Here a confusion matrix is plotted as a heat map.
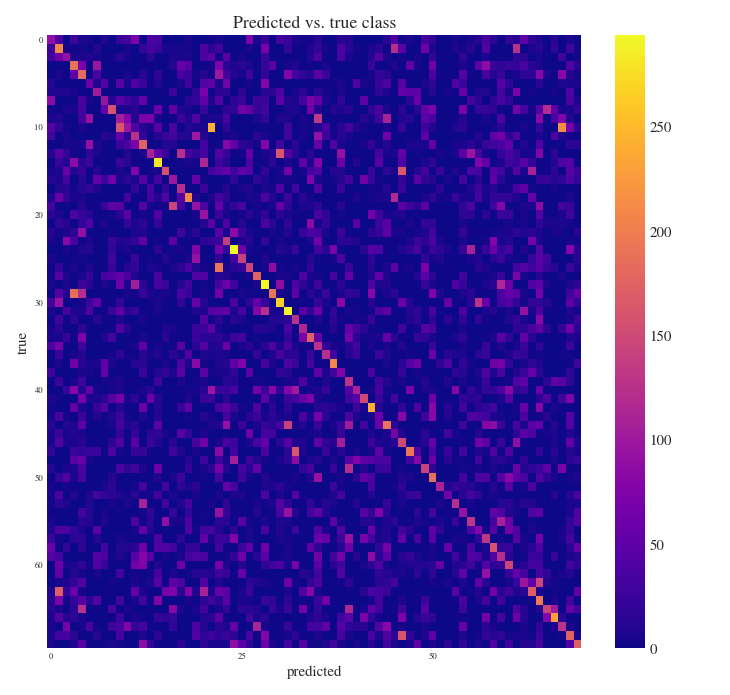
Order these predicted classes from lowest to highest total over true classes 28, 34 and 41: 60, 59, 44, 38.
38, 44, 60, 59
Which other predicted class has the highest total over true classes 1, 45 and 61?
57
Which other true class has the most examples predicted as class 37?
24
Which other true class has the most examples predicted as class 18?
63
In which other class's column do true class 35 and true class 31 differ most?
28
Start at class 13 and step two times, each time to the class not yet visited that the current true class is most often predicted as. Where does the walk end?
56
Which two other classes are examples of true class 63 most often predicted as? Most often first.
1, 20
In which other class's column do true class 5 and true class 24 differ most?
55
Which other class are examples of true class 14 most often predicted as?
20
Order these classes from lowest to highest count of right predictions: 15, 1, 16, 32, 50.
16, 32, 15, 50, 1
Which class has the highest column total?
64
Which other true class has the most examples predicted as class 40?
48
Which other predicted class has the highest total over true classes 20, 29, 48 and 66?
3
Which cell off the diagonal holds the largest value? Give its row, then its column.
10, 21
